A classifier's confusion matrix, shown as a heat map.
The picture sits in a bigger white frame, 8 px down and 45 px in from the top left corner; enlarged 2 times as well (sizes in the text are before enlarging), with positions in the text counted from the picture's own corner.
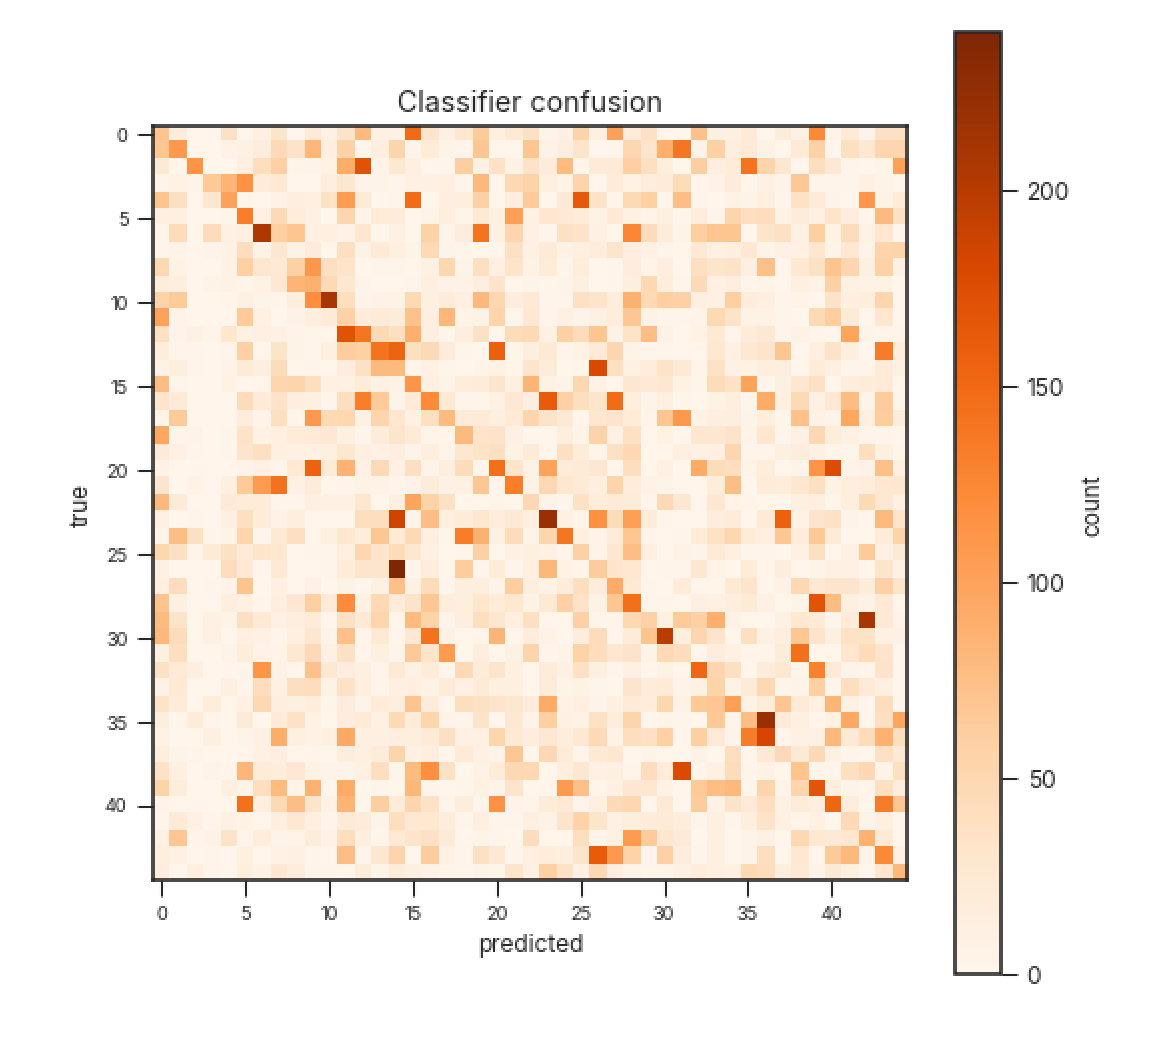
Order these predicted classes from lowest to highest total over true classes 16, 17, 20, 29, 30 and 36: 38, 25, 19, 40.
19, 25, 38, 40
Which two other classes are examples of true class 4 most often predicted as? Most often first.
25, 15
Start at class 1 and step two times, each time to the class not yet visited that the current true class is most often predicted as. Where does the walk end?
38
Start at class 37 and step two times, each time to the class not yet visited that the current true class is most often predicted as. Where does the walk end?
7
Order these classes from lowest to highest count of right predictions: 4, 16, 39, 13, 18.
18, 4, 16, 13, 39
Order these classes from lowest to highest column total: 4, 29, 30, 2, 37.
2, 4, 37, 29, 30
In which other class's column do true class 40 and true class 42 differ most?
5
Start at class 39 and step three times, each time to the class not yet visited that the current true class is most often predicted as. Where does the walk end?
0
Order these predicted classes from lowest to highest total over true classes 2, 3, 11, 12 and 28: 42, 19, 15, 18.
42, 18, 19, 15
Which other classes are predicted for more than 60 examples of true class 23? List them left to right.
14, 16, 26, 28, 37, 43
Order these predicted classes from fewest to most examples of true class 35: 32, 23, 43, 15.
32, 15, 43, 23
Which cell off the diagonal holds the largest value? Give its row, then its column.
26, 14
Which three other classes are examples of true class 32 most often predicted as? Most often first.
39, 6, 9
